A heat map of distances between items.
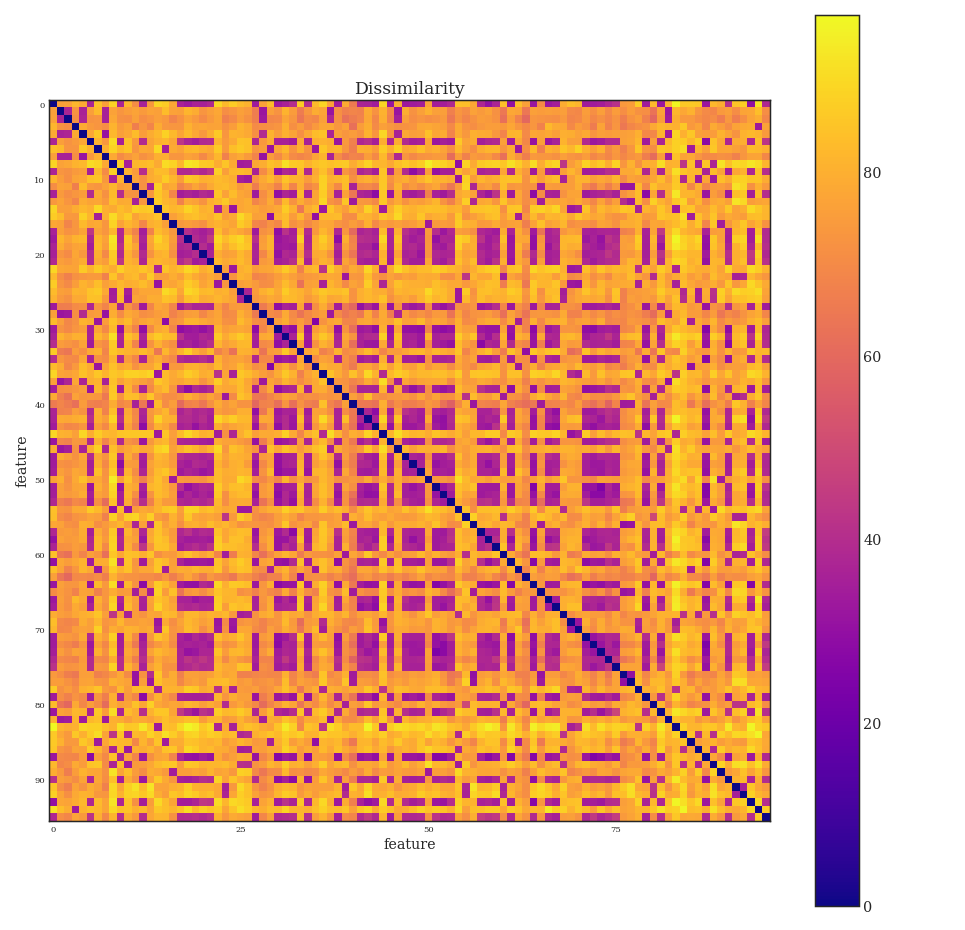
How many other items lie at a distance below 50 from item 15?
5
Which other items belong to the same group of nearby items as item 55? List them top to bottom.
23, 39, 60, 80, 91, 92
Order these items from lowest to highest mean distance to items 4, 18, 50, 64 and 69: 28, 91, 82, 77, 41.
41, 28, 82, 77, 91
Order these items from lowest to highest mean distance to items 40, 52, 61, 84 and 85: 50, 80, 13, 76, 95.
95, 76, 13, 80, 50
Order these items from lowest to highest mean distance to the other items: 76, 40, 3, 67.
67, 40, 76, 3
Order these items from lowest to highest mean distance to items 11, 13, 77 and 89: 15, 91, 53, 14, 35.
53, 35, 15, 14, 91
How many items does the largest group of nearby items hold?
43
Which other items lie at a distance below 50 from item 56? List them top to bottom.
11, 13, 40, 65, 76, 77
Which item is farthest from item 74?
83
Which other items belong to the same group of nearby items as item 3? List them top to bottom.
94
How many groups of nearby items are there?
10
